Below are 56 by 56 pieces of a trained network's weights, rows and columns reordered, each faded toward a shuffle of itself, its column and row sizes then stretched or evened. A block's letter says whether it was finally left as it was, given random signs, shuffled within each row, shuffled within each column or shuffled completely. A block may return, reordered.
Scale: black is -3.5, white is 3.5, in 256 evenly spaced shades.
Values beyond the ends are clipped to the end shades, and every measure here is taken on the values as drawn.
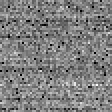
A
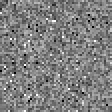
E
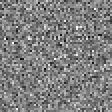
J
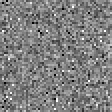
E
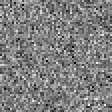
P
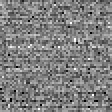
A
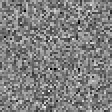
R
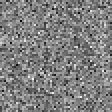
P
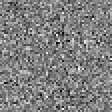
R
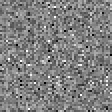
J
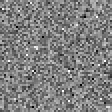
P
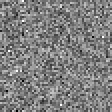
E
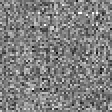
J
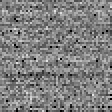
J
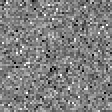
P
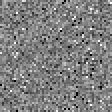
E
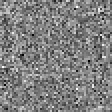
E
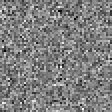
R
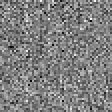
J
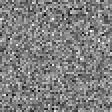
P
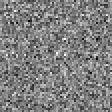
R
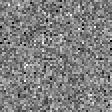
E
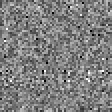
R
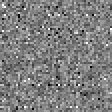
R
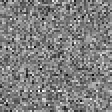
A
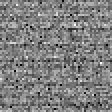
J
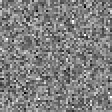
E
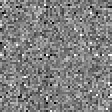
R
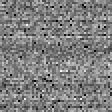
J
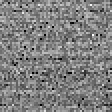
A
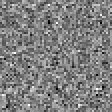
J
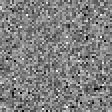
E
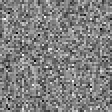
E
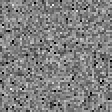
P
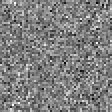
E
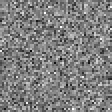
A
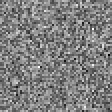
E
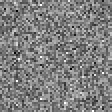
E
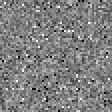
A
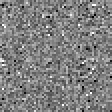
R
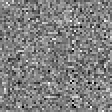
R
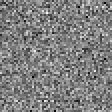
A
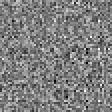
J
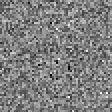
R
